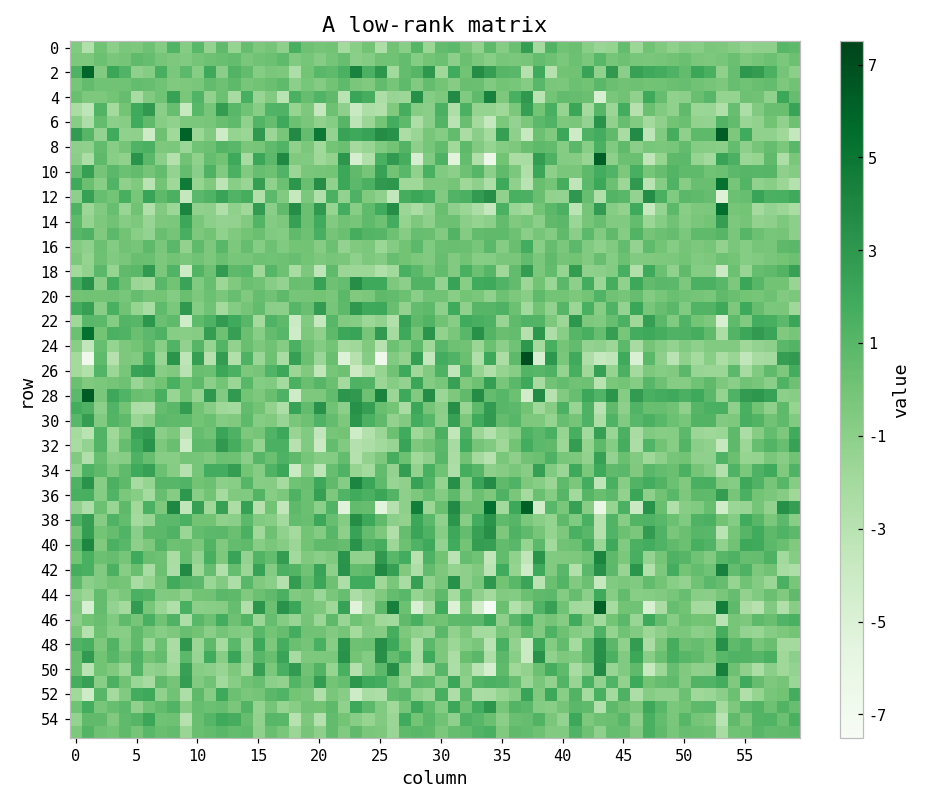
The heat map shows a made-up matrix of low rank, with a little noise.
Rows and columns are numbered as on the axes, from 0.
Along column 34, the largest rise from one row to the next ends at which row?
46
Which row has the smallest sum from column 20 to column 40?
45
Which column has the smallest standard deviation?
19
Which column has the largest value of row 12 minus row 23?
37
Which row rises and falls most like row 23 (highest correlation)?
28
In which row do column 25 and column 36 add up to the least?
25
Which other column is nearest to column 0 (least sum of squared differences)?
35
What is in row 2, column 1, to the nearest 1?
6
